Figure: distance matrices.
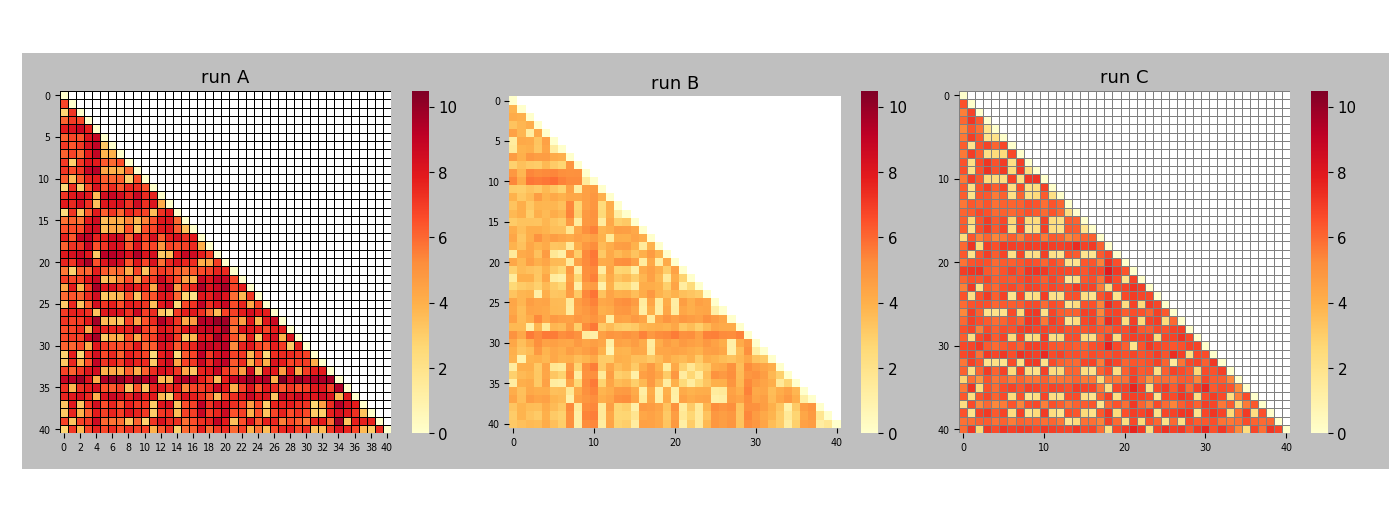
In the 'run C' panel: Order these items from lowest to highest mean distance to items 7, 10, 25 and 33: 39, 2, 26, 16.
26, 39, 16, 2
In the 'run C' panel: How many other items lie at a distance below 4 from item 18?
4
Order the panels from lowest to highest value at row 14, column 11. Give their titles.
run B, run A, run C
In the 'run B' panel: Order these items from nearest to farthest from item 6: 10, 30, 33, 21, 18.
33, 21, 18, 30, 10
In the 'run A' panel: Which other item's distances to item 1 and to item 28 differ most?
8
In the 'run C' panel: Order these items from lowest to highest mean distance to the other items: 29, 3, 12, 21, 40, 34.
12, 29, 34, 3, 40, 21
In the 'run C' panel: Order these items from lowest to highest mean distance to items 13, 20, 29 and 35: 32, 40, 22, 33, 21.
22, 33, 40, 32, 21
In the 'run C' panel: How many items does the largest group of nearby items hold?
14
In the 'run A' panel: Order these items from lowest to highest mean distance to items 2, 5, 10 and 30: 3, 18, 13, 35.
35, 3, 18, 13
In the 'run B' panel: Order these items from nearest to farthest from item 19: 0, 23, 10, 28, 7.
0, 23, 28, 7, 10
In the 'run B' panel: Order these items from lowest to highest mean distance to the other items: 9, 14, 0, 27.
0, 14, 27, 9
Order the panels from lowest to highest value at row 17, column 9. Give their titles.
run B, run C, run A
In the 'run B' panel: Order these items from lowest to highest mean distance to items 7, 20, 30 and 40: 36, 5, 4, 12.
36, 12, 5, 4
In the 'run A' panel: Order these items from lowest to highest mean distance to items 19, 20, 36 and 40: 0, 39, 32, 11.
0, 11, 32, 39
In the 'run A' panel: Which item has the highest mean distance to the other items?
34
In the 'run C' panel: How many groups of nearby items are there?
7
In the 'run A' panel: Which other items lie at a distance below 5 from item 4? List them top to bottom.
12, 13, 19, 26, 34, 36
